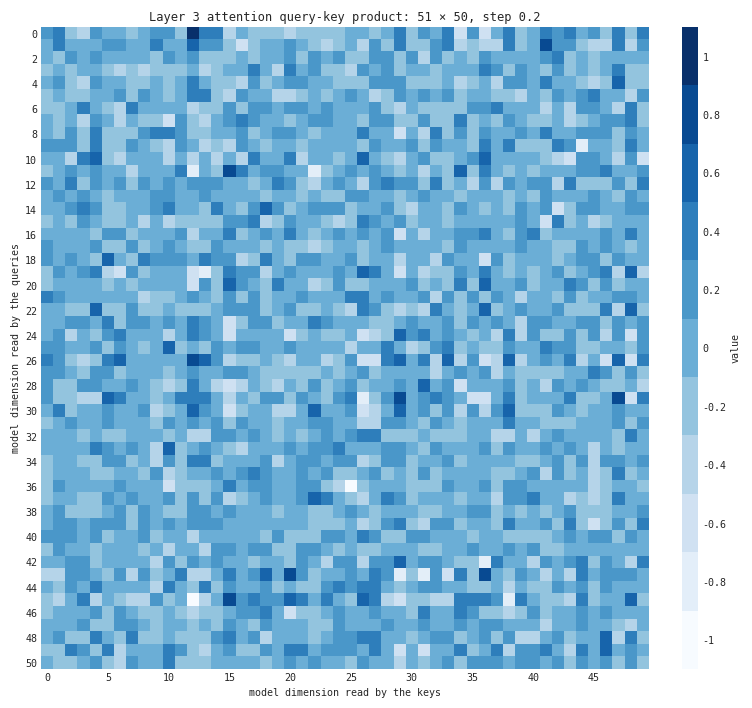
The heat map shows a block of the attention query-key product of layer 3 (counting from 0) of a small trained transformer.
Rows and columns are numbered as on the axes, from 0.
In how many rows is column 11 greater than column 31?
20
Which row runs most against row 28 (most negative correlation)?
11
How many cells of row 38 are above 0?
11
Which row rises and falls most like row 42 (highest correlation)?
29
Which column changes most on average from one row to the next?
26
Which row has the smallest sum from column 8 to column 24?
28
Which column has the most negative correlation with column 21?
4
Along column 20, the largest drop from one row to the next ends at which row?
46
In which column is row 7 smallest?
10
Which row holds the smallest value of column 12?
45
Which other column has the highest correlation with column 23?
48
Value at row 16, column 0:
0
